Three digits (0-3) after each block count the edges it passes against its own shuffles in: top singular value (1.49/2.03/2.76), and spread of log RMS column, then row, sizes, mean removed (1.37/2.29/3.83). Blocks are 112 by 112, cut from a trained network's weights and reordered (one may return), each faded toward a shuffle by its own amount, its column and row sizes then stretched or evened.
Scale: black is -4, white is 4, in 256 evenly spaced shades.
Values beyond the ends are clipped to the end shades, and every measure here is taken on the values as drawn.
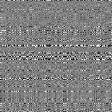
3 1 3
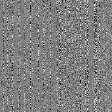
1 3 0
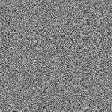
2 0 1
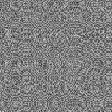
3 0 1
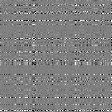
3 2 3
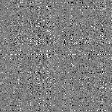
1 2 2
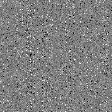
0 2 0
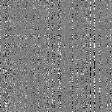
1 3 2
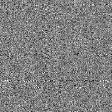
1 1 2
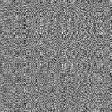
3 2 1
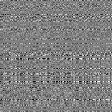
3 0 3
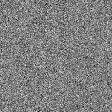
1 1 0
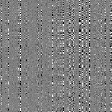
3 3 1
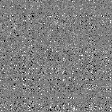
0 2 2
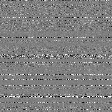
1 0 3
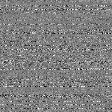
0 0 3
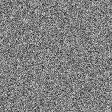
0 0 0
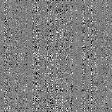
0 3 2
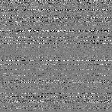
0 1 3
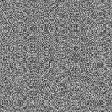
2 1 0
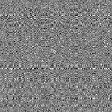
3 1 2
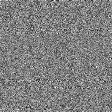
0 0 2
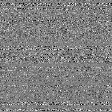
0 0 3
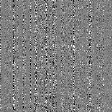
0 3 1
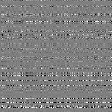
3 1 3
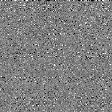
2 1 2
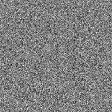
1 1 0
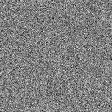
1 0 0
